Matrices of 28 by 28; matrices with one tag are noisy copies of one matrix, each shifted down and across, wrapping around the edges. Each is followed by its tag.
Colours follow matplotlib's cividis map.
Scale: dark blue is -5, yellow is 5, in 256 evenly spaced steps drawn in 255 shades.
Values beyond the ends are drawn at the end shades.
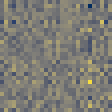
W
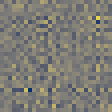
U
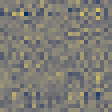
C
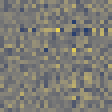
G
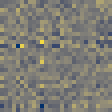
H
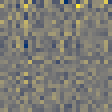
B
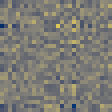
C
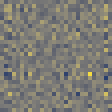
G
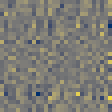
B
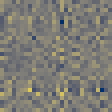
B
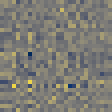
C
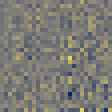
W
